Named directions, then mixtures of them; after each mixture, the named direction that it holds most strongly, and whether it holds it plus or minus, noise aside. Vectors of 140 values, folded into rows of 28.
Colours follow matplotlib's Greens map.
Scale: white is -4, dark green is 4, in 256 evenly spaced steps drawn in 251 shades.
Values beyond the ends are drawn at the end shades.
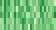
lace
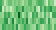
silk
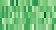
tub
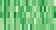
lace, plus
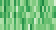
lace, plus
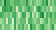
silk, minus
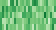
tub, plus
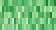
silk, minus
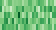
silk, plus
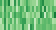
lace, plus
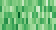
silk, plus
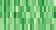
lace, plus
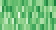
silk, minus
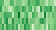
silk, plus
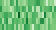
silk, plus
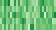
lace, plus
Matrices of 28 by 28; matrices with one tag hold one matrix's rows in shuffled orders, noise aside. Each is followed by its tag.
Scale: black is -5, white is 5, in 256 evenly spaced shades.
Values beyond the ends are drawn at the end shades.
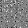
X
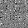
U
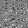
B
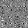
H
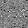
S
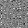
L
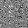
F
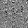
B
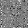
L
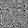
L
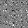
B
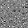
S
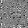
L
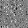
X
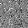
F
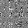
F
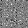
X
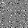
H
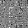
F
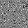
S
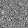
H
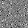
H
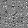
B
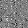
X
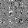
F
